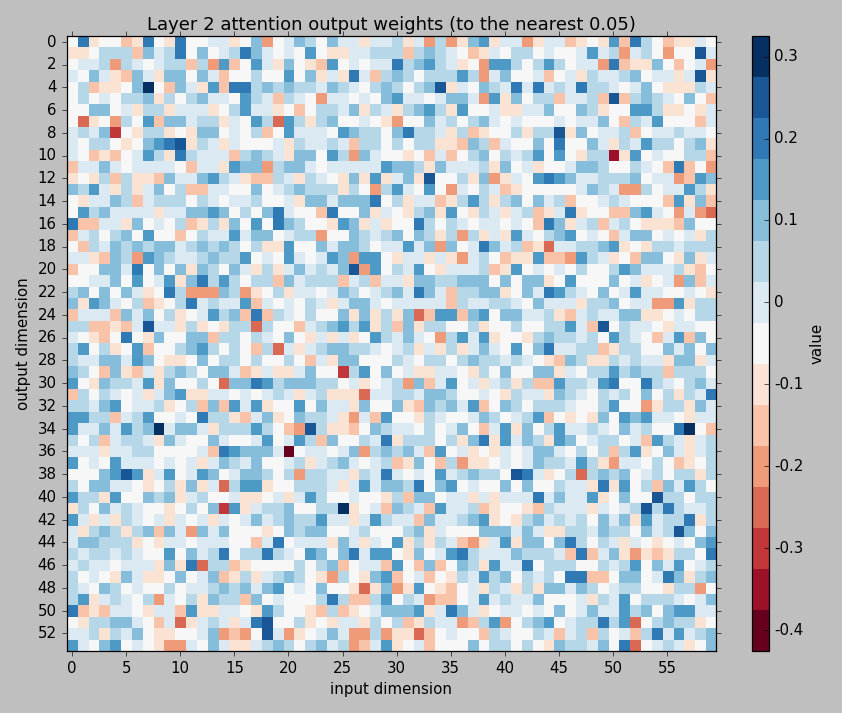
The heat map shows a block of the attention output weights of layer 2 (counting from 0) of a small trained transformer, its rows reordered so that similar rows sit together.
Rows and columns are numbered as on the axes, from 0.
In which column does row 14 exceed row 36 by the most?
20
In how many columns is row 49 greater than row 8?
29
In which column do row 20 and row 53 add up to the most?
51
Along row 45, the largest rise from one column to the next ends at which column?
47
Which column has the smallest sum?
8
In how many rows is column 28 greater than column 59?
22
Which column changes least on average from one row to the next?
42
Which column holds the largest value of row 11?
56
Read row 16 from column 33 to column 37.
0.05 -0.05 0.05 0 -0.05
